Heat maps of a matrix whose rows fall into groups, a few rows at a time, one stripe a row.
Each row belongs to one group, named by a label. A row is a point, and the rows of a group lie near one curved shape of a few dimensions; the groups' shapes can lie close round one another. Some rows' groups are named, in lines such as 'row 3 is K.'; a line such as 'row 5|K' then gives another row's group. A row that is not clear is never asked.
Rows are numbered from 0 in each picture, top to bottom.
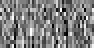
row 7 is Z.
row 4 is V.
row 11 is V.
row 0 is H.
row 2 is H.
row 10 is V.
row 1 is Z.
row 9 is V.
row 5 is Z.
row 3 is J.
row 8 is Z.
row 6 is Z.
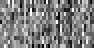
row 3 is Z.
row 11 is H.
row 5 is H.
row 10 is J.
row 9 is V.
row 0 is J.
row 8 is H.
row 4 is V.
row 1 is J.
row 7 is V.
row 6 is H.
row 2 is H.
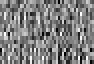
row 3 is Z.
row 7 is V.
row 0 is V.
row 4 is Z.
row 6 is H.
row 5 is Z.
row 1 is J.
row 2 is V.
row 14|J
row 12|J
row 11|J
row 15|J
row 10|Z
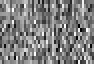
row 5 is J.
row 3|H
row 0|H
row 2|J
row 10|V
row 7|J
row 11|H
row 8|Z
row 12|H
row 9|J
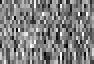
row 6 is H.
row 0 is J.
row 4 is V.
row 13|V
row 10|J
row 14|V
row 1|H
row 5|Z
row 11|Z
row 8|H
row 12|V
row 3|J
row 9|V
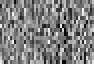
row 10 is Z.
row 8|Z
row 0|V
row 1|J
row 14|V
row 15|H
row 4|J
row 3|J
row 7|Z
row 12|J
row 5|V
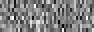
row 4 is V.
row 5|Z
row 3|Z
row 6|H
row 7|Z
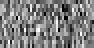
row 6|J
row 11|H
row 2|H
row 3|V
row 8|Z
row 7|Z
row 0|J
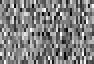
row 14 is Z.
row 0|J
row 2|J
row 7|Z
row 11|Z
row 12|V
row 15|Z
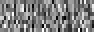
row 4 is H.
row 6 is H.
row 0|Z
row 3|J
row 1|V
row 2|V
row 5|Z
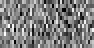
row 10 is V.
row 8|H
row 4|J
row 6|J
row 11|Z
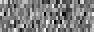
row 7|J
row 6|V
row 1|V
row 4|Z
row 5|V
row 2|H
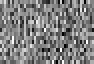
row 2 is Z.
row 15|V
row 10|V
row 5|Z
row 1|Z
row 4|J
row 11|Z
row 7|H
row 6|Z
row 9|J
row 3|V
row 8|H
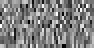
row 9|V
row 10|V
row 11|H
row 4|J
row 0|H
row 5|J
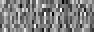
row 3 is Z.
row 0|H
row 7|H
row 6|J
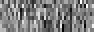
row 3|Z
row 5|V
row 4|Z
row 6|H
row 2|J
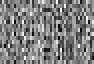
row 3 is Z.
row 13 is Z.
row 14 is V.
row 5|V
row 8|V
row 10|J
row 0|J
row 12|V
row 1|V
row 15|V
